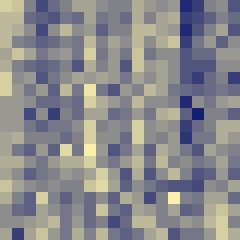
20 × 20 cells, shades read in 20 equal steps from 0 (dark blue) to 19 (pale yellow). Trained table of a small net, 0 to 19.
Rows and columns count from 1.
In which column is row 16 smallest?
17
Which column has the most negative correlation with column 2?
4
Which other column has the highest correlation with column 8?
6
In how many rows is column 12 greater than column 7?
18
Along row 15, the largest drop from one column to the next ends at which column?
13
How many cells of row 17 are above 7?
14
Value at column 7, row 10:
7
